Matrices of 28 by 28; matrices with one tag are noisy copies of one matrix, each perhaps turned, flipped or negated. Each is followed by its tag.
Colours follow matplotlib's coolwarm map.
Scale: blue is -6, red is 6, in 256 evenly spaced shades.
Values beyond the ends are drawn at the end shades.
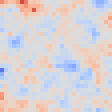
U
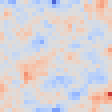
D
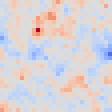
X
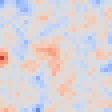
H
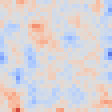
D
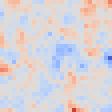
H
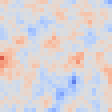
X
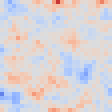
D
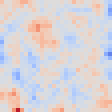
D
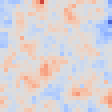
U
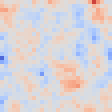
D
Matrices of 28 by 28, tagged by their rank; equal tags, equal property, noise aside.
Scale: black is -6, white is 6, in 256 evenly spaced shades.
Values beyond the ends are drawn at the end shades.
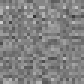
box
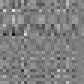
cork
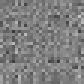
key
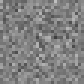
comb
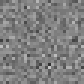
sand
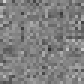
sand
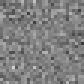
comb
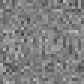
comb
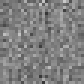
sand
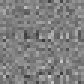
cork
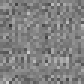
key
